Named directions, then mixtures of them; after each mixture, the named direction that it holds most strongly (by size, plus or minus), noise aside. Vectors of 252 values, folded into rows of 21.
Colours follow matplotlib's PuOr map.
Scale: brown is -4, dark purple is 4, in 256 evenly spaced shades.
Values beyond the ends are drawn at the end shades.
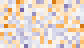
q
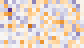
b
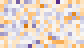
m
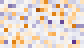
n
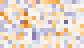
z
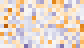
q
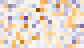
n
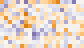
z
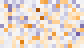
b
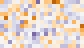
z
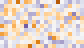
m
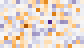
z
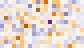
z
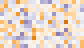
z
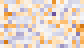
q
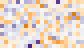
m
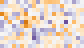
z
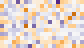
m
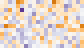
q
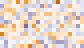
m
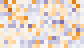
b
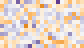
m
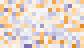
q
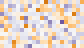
n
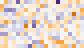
m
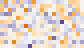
b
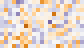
q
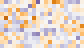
z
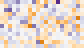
b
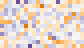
m
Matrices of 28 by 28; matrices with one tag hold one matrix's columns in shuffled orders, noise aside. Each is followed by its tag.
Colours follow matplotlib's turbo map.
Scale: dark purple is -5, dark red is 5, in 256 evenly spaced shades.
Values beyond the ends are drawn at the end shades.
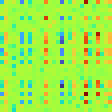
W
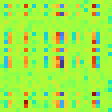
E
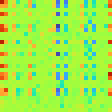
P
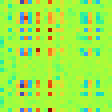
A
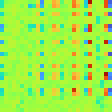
P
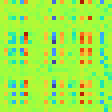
W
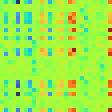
A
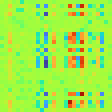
E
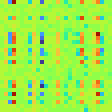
W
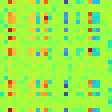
A
